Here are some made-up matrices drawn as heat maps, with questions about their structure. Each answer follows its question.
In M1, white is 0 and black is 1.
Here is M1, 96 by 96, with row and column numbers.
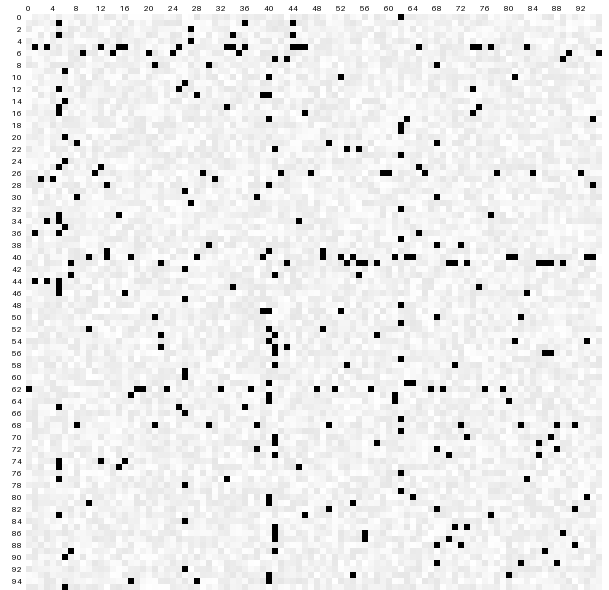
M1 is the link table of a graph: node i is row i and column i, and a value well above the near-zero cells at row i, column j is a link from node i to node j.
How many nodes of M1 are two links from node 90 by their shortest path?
6
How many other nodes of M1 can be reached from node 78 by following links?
10
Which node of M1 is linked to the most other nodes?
node 5
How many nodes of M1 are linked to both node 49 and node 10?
2
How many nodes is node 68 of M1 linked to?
9
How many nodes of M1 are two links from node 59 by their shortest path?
9
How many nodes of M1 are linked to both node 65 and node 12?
2
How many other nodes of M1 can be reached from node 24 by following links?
7
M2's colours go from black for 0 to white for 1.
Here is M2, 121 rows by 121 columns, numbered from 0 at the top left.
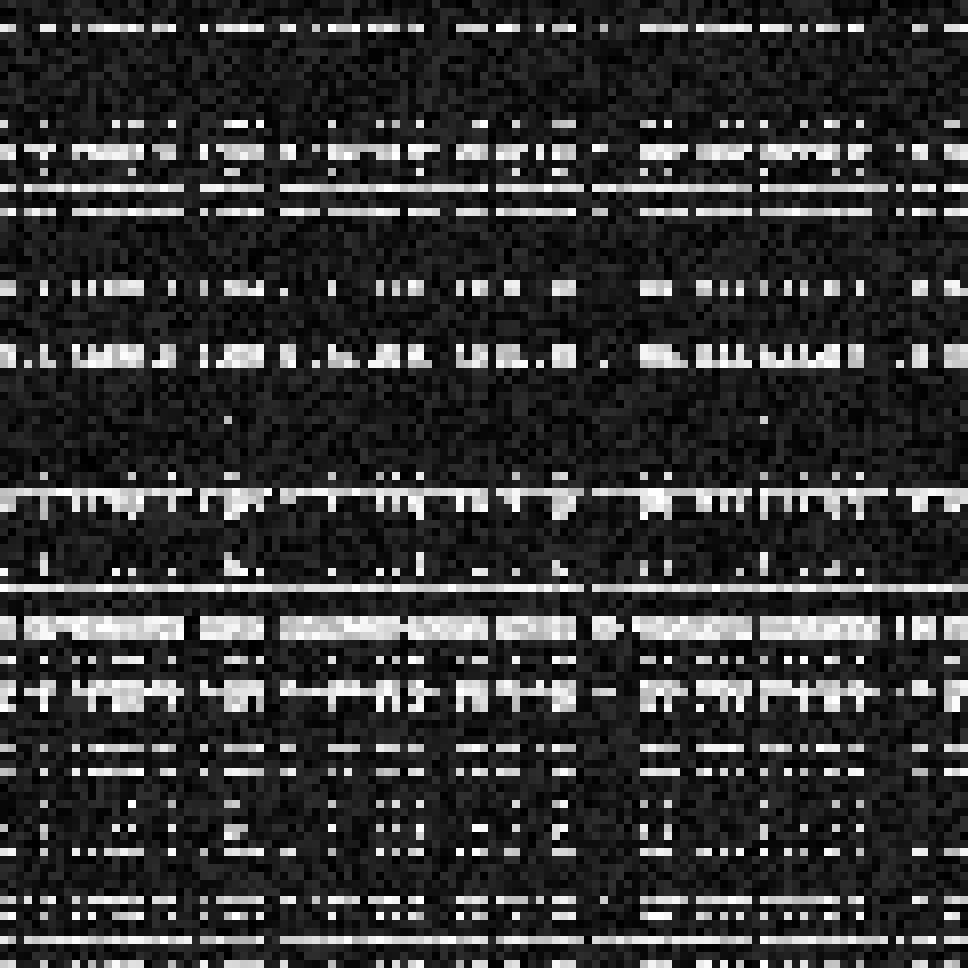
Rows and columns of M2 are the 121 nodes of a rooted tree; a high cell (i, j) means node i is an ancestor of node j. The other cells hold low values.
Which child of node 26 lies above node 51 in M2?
18
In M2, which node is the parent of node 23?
117
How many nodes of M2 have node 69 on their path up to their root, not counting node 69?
4
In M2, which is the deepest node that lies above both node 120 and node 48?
43
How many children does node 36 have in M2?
1
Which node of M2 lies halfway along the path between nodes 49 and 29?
64
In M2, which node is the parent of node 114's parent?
35
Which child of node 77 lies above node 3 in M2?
79
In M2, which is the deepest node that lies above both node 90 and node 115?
63
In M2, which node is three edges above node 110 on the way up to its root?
61
